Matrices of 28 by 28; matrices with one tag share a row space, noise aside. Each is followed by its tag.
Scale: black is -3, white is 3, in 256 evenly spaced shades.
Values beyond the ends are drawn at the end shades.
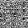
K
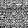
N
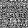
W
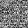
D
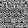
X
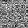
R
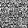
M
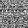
X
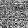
R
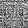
X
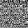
D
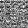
K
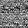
D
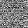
X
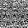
N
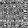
X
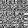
X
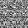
N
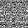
N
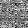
R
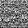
M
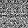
W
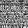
X
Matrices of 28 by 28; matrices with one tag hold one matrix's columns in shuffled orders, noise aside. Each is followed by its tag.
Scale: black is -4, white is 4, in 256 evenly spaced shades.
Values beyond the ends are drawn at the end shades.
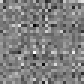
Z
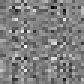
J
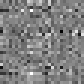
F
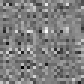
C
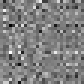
Z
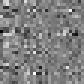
F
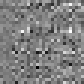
C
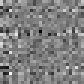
F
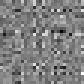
F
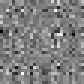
F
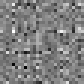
C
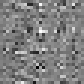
C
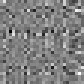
F
